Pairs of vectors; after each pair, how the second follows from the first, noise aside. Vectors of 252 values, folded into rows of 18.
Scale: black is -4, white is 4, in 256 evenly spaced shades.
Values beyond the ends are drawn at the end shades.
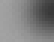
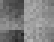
wrapped around.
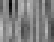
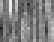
negated.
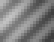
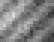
copied.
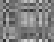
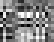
wrapped around, scaled up.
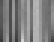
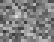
shuffled.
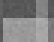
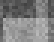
copied.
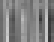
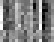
wrapped around, scaled up.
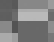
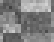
wrapped around.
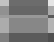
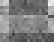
copied.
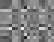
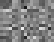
copied.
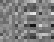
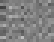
wrapped around, shrunk.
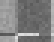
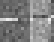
wrapped around.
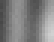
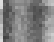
wrapped around.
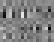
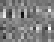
negated.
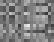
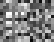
wrapped around, scaled up.
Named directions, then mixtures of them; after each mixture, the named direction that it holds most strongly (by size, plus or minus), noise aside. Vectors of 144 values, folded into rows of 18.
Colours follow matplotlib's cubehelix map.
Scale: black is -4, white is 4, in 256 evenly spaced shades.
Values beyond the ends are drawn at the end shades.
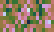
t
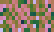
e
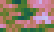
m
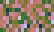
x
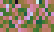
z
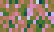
z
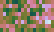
t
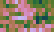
m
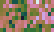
m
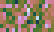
t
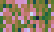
e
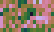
m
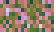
x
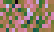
z
